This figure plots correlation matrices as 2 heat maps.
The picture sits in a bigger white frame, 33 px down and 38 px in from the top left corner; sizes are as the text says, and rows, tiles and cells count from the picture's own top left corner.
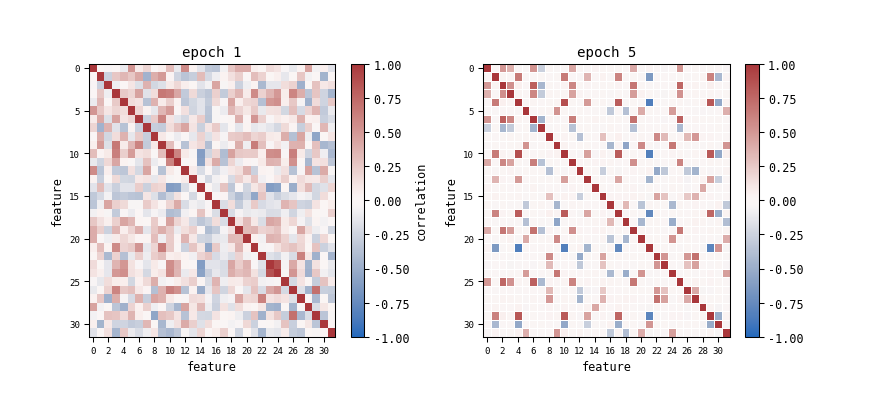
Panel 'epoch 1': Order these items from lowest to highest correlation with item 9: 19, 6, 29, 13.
13, 29, 19, 6
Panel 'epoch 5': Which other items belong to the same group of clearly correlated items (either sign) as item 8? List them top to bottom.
12, 15, 22, 23, 26, 27
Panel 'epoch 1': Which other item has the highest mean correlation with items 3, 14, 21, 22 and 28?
9
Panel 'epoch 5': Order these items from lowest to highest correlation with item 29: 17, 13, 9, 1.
9, 13, 1, 17
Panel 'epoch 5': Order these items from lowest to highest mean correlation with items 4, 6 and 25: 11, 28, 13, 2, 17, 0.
28, 13, 17, 0, 11, 2
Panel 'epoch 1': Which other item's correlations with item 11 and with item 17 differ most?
10
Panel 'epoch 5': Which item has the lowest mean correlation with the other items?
21
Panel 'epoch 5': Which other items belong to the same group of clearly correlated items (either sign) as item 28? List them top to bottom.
14
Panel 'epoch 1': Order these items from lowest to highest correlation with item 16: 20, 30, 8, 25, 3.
20, 30, 8, 3, 25
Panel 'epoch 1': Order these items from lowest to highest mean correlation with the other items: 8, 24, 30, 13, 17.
17, 30, 13, 8, 24
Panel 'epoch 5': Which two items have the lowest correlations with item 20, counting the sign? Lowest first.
18, 16
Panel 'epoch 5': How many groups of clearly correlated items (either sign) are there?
5
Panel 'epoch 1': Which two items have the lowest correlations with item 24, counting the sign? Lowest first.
14, 28
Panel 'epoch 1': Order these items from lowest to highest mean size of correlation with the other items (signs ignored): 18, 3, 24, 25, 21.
25, 18, 21, 24, 3
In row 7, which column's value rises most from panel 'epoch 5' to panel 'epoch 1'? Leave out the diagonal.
2
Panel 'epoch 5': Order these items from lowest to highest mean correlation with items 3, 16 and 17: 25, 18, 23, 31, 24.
24, 31, 23, 18, 25
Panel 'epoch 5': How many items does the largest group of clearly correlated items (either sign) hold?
8
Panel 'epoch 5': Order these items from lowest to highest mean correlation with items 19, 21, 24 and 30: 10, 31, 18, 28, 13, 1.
10, 1, 13, 18, 28, 31
